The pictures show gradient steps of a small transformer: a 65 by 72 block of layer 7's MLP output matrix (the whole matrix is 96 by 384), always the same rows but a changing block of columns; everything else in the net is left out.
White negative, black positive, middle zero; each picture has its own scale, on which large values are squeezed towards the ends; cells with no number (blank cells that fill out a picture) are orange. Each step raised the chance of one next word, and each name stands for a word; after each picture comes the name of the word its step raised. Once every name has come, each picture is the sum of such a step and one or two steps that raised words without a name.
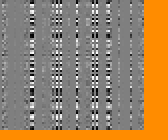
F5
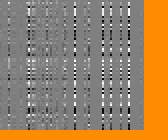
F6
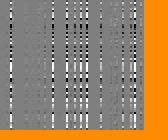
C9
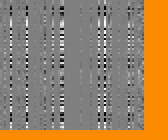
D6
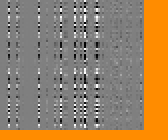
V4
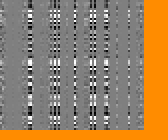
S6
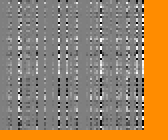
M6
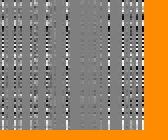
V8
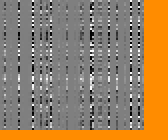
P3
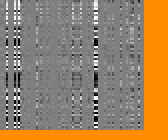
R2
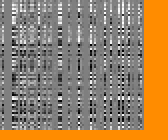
R2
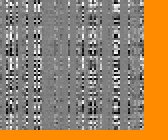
F5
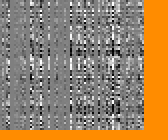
S6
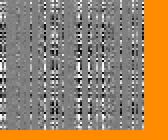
C9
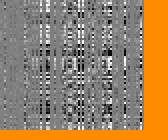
D6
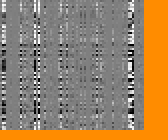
C9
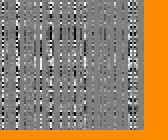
P3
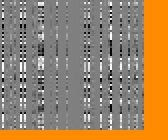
C9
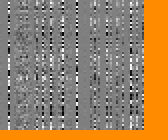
P3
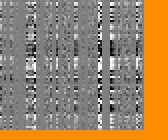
C9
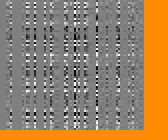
V8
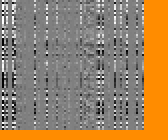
R2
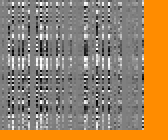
V8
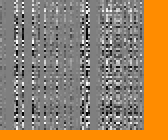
S6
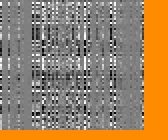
R2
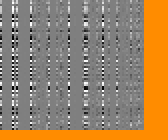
F6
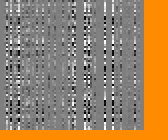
V8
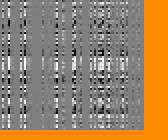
C9
